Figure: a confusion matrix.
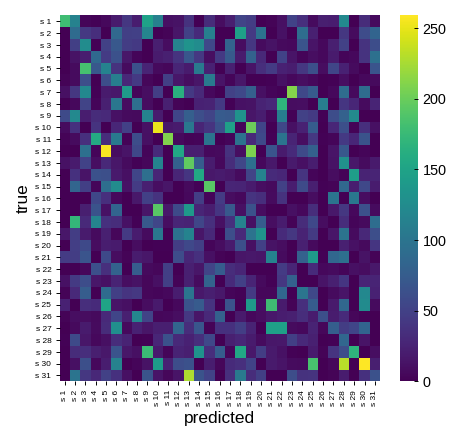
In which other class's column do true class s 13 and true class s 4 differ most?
s 28
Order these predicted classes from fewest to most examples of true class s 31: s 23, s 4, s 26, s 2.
s 26, s 4, s 23, s 2
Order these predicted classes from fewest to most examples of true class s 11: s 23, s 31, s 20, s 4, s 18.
s 31, s 23, s 20, s 18, s 4
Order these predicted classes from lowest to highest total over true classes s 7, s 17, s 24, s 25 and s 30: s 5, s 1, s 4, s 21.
s 1, s 4, s 21, s 5
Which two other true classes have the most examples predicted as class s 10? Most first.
s 17, s 30
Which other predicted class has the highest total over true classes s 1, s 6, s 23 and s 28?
s 15
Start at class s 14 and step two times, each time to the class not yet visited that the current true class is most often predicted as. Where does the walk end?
s 9
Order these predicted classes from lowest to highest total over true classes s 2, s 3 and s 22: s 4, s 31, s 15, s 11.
s 11, s 4, s 31, s 15
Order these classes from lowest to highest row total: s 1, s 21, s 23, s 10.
s 23, s 21, s 1, s 10
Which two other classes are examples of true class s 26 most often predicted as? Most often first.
s 8, s 16
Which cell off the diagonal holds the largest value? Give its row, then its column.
s 12, s 5
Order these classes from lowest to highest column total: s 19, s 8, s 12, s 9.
s 8, s 9, s 12, s 19
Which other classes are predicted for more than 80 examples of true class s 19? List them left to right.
s 10, s 12, s 13, s 20, s 28
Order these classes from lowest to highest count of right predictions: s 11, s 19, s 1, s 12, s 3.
s 19, s 3, s 12, s 1, s 11
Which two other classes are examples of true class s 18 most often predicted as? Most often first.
s 2, s 4
